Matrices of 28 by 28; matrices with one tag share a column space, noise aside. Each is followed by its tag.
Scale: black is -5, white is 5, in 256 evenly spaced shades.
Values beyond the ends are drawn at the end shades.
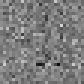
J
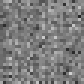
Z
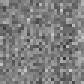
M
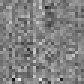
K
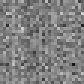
J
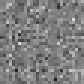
M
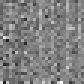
Z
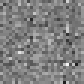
J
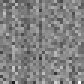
Z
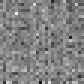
Z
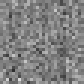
K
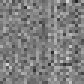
J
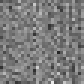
Z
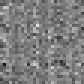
J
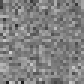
Z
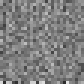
Z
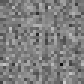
J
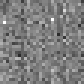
M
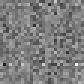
J
